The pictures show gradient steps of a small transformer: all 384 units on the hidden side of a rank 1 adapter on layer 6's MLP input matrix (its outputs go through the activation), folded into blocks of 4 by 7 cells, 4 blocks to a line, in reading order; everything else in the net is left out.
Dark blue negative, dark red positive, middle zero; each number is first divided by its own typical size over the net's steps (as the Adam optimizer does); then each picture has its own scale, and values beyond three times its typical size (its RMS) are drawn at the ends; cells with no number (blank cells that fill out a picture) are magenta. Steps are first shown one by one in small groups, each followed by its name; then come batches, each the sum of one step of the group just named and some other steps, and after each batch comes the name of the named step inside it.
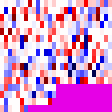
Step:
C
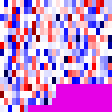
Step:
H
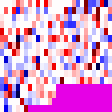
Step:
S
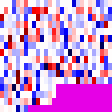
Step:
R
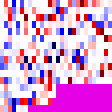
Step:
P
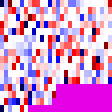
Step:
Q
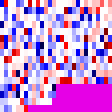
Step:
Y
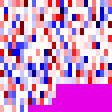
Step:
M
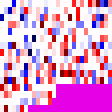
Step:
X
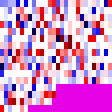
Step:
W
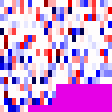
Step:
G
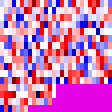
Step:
X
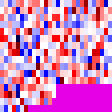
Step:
S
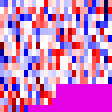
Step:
W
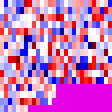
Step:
M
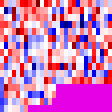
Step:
M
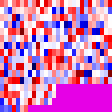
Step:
M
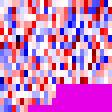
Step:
S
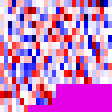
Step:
X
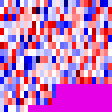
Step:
H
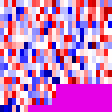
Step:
G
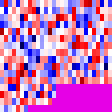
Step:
C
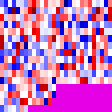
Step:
H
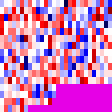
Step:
C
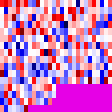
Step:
M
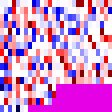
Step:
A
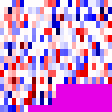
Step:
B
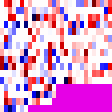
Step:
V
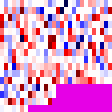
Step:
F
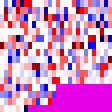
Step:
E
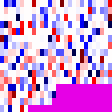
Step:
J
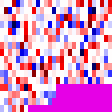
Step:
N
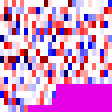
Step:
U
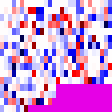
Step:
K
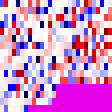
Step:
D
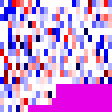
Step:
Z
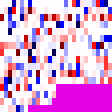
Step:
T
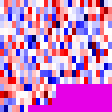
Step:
B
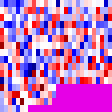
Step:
T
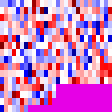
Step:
E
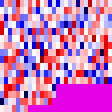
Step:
U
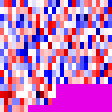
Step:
V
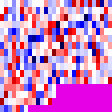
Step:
B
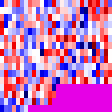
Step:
A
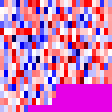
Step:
D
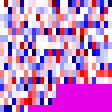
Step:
B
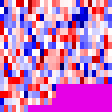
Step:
Z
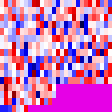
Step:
V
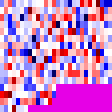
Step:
T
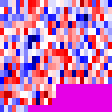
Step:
A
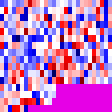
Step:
E
